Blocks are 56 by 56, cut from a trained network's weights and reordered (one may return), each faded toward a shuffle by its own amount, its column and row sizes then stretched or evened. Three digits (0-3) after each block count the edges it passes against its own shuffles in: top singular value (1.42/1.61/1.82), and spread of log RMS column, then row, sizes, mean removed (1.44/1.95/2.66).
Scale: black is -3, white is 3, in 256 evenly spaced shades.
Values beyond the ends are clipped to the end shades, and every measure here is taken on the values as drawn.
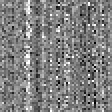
3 3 0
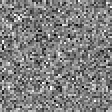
1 0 1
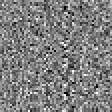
2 2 0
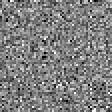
2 0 1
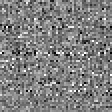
0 0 2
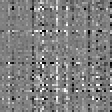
3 3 3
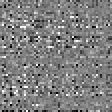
0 2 3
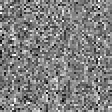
2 2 0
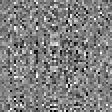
3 3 1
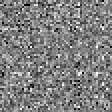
1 1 2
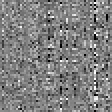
3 3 0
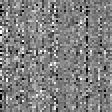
1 3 1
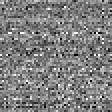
1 0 2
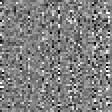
2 3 0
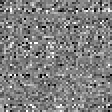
1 0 3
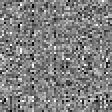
2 2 1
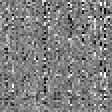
2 3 1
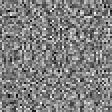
3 0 1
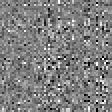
2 3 2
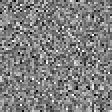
2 0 0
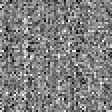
0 1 1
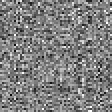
3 2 0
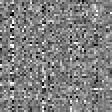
2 3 0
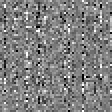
2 3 1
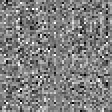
3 3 1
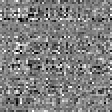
3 1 3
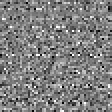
0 0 3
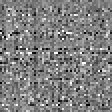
0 0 3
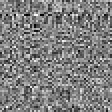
3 0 1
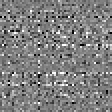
1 2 3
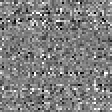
0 1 3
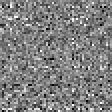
1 1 2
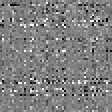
1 3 3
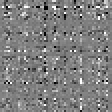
0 3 3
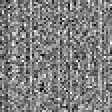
2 0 0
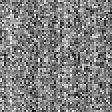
1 0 0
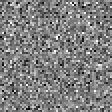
0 0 2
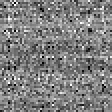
2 2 1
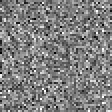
0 1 0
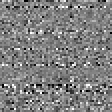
1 1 3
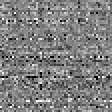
1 1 3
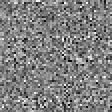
0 1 1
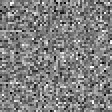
2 1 1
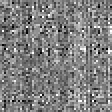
2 1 2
